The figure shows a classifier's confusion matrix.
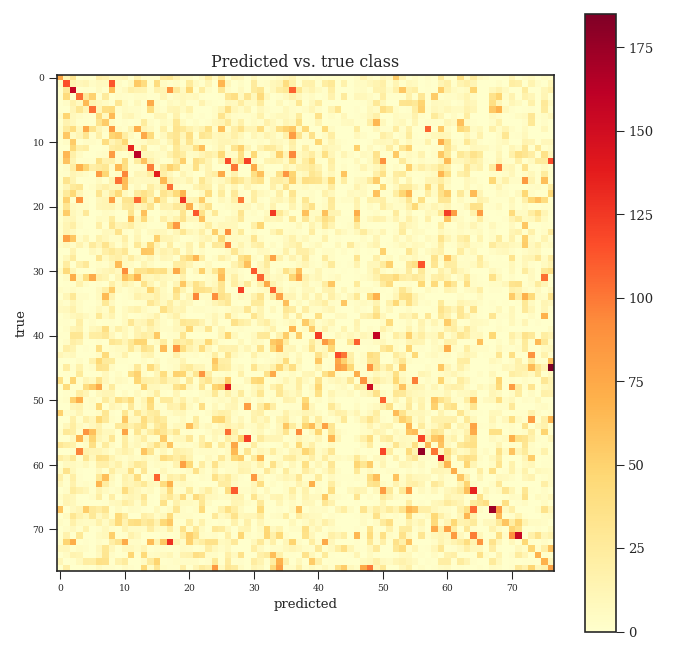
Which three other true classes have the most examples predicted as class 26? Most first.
48, 13, 55
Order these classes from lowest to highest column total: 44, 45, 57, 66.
66, 45, 57, 44
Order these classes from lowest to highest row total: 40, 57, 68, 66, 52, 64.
66, 52, 68, 57, 64, 40
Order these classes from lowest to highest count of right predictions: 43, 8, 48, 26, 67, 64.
8, 26, 43, 64, 48, 67
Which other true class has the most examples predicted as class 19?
60
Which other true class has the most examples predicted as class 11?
22
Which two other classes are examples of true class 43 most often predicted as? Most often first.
44, 73
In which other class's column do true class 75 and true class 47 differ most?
55
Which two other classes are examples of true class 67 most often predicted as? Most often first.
64, 68
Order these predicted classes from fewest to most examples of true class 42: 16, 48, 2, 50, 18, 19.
48, 2, 50, 19, 16, 18
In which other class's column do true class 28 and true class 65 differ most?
33
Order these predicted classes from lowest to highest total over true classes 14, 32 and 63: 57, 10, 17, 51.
57, 51, 10, 17
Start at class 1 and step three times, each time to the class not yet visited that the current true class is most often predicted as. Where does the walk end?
27
